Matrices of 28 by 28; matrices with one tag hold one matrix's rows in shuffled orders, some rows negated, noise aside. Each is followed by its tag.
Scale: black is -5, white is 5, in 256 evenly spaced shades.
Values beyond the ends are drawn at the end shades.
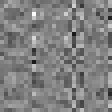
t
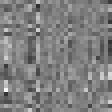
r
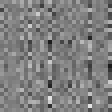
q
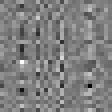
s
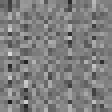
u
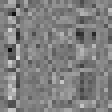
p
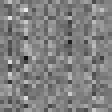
u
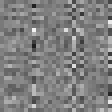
t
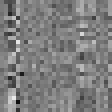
p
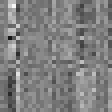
p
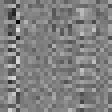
p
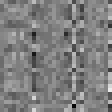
t
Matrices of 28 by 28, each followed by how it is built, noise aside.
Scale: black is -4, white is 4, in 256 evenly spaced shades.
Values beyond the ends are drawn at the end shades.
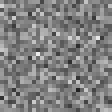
repeating rows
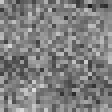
smooth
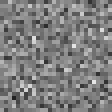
noise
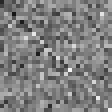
diagonal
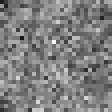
smooth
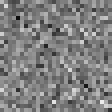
diagonal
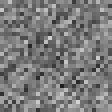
Hankel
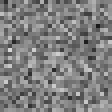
noise
